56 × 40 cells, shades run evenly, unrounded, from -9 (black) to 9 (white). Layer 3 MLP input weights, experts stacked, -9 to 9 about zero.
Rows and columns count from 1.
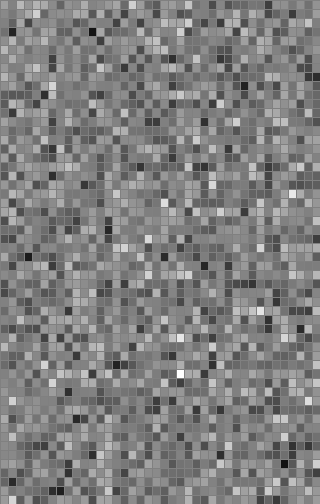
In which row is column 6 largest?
41
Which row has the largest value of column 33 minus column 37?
35
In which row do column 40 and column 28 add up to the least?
9
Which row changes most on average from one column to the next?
4
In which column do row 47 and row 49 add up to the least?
23
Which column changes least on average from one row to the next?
17
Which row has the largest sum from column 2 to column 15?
1
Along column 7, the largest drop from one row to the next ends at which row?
20
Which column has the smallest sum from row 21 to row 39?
34
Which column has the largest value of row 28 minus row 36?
16
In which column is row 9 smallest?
40
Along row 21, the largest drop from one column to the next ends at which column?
28
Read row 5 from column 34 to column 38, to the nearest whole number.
3 -2 2 2 -1
